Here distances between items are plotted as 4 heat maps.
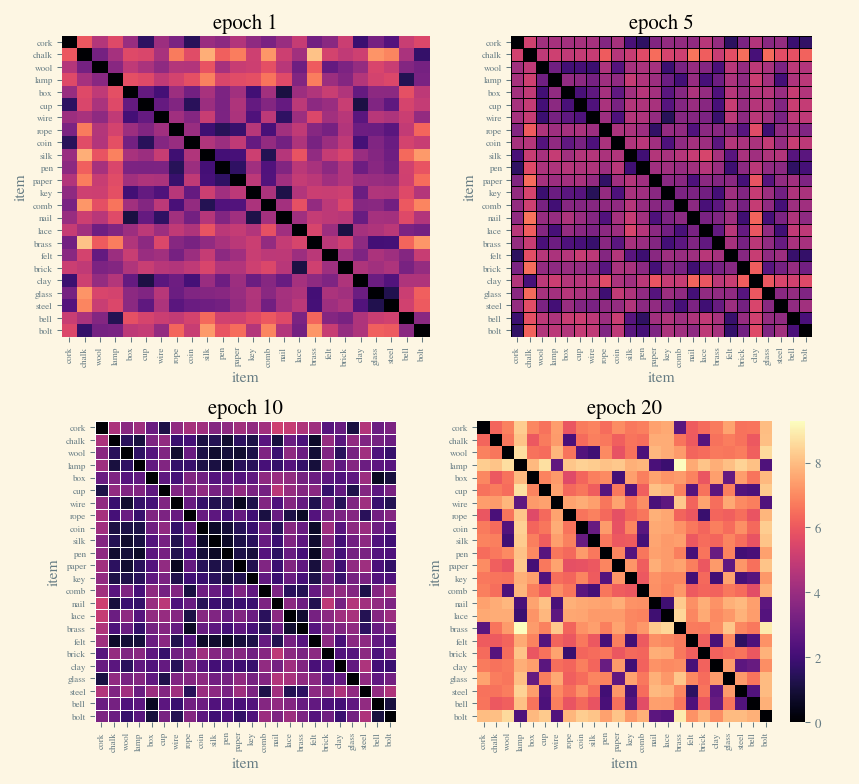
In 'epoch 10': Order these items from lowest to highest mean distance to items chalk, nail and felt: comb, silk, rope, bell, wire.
silk, wire, rope, comb, bell
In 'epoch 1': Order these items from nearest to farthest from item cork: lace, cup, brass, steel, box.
cup, steel, brass, box, lace
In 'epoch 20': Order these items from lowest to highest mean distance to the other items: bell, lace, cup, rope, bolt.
bell, cup, rope, lace, bolt
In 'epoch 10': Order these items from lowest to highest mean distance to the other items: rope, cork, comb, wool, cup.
wool, rope, comb, cup, cork
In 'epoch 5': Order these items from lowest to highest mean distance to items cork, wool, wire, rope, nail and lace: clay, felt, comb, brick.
brick, comb, felt, clay
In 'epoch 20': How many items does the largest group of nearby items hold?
7
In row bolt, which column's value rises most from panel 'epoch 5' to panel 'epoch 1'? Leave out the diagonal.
silk
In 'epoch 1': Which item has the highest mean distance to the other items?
chalk
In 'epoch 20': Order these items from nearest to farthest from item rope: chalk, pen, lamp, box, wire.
chalk, box, pen, wire, lamp
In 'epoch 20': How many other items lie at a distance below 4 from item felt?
6
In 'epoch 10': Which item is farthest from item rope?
cork
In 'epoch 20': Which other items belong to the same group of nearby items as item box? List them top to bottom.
paper, glass
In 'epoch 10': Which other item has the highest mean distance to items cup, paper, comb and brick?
nail
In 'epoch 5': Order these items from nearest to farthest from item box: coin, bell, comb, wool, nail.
wool, coin, comb, nail, bell
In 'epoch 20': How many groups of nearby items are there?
6
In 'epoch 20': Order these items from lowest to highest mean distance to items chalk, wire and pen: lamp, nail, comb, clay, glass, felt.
felt, clay, nail, lamp, comb, glass
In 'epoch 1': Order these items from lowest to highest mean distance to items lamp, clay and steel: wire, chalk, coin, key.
coin, wire, key, chalk
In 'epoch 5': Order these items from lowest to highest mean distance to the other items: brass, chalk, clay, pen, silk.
brass, pen, silk, clay, chalk
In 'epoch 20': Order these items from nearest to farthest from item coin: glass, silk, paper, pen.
silk, paper, glass, pen
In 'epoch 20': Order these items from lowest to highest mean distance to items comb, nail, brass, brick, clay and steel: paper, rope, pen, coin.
pen, rope, coin, paper
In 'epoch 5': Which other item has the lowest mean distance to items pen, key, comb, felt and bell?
cork
